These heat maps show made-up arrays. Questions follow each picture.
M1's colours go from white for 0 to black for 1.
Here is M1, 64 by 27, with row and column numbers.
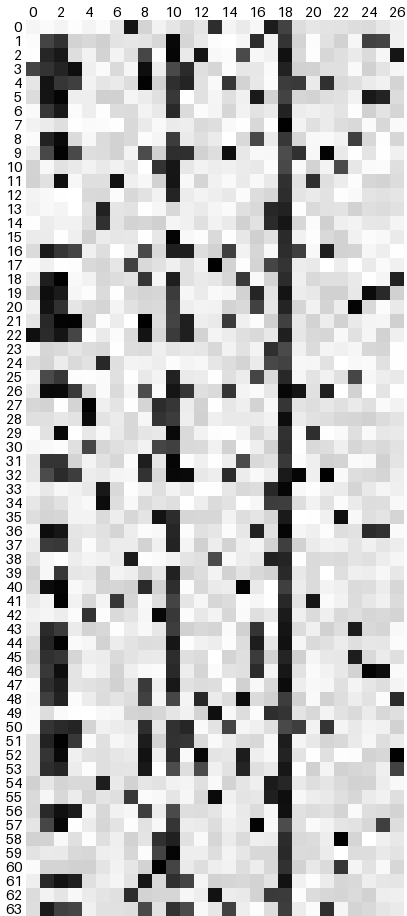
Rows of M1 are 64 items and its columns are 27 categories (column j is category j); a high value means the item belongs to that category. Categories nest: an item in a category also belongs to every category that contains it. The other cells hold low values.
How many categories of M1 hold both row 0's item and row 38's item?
4
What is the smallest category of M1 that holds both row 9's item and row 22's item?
11
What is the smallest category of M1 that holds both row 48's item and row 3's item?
8
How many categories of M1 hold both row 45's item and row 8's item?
6
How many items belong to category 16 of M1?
12
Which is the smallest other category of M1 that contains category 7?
13
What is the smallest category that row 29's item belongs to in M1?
20
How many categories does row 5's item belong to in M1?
7
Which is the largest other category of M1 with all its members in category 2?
1
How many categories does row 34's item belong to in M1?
3
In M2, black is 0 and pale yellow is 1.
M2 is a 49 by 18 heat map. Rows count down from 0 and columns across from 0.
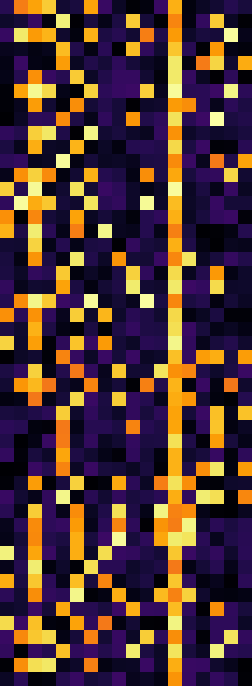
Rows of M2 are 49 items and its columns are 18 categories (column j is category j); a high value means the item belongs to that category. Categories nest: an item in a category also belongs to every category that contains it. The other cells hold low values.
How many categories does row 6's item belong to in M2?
7
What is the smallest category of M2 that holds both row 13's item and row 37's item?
5
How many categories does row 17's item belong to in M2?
2
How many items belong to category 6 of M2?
11
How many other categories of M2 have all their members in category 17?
1
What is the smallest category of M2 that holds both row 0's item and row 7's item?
2
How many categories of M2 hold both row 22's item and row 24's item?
5
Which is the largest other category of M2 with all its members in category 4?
15
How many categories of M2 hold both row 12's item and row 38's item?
2
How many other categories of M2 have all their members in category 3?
3
